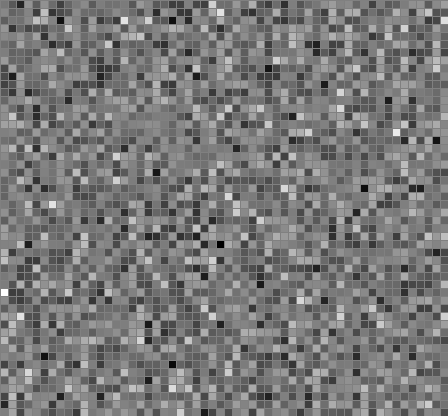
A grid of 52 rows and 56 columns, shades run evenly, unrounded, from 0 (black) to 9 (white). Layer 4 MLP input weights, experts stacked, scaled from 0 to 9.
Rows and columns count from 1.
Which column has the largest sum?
43
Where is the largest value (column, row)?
1, 37
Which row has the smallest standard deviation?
21
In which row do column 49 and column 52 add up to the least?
13
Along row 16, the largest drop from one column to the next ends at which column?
52
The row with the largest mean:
49
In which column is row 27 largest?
30
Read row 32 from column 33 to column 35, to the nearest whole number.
3 6 3
